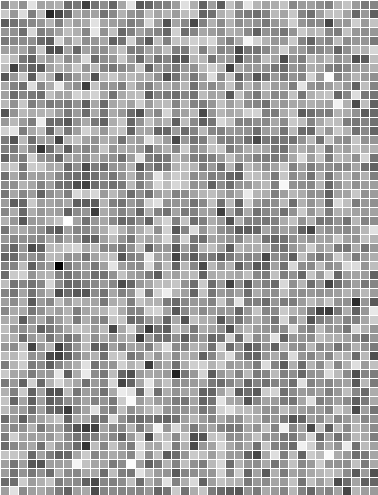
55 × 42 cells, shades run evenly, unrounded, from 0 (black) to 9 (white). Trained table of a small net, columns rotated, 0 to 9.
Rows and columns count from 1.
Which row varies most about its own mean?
30
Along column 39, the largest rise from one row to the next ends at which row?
50
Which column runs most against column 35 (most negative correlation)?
32
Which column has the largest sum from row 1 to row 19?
33
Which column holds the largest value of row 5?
28
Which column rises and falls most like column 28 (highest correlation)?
29
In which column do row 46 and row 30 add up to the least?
7
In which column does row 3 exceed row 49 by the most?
17
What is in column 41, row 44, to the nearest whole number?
4
